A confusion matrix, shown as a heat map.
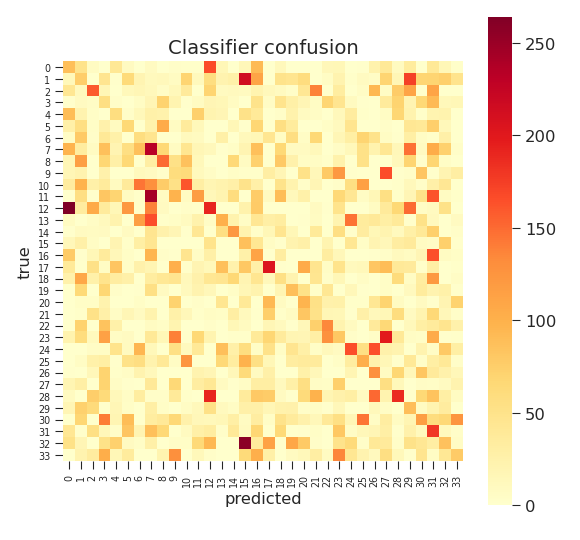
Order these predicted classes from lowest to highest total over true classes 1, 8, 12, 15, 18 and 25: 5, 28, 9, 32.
9, 28, 32, 5
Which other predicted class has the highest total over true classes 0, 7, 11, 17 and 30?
31
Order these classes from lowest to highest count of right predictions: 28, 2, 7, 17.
2, 28, 17, 7
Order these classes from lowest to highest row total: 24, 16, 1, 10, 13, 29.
29, 16, 13, 24, 10, 1
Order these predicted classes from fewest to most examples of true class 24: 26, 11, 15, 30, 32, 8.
8, 30, 11, 15, 32, 26
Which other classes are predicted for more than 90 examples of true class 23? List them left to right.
3, 9, 22, 27, 31
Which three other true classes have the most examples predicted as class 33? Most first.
30, 20, 1
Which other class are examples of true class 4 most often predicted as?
0
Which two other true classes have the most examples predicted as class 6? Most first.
10, 13
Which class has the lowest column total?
33
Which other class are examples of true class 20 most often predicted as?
17
